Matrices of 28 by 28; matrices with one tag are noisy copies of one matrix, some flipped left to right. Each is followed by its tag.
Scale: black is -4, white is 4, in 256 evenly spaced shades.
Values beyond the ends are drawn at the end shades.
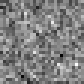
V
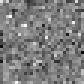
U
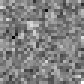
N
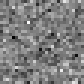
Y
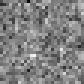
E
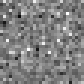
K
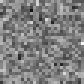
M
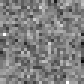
U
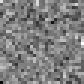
M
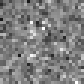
E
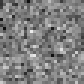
E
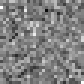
N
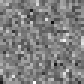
M
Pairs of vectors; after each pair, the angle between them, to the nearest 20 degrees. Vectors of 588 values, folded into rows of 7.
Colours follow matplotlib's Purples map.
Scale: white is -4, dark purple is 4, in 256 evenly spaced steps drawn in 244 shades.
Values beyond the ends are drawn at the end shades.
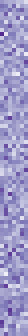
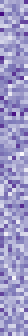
120 degrees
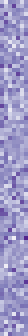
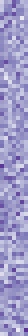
60 degrees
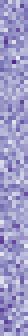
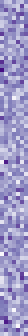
60 degrees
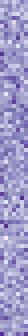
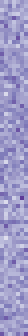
20 degrees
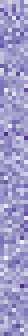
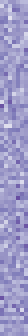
80 degrees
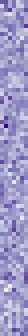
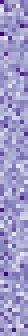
60 degrees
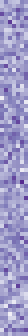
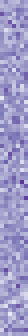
20 degrees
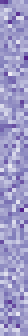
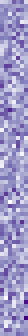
120 degrees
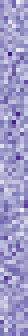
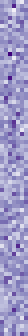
40 degrees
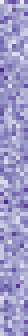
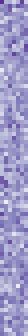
160 degrees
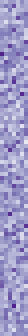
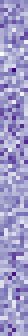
140 degrees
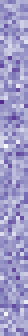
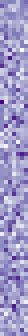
40 degrees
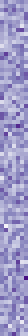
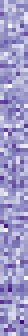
140 degrees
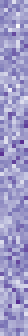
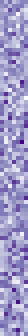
40 degrees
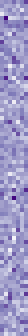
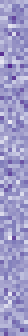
120 degrees
